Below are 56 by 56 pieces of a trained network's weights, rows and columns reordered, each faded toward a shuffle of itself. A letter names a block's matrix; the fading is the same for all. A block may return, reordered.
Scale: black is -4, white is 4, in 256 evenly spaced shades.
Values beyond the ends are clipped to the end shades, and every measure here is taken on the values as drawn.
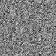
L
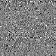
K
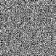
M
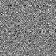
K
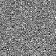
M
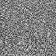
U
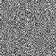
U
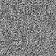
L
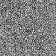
L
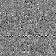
K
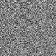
U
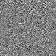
M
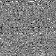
K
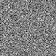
L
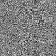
M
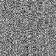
L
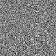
U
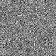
M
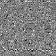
K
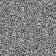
L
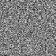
U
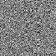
L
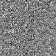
M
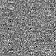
M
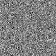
M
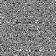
K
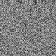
U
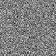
U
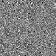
M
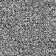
L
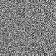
U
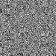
M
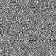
K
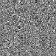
M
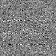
K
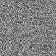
L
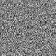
L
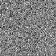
M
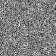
M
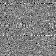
K
